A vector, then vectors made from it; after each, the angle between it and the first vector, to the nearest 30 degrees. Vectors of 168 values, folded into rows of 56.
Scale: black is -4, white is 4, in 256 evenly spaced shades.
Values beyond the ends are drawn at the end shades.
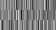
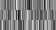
150 degrees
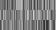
120 degrees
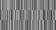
60 degrees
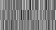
60 degrees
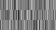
120 degrees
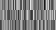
120 degrees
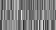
120 degrees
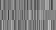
120 degrees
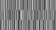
120 degrees
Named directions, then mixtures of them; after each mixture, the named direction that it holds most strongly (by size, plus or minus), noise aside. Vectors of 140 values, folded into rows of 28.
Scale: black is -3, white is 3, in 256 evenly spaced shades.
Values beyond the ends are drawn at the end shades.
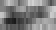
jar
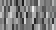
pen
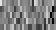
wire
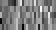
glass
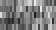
jar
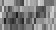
jar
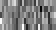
glass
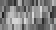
jar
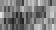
jar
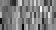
glass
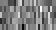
glass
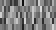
pen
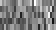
wire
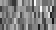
glass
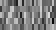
pen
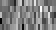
glass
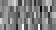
glass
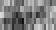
jar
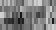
jar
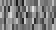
pen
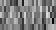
pen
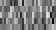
pen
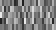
pen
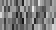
pen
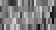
wire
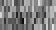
pen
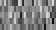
wire
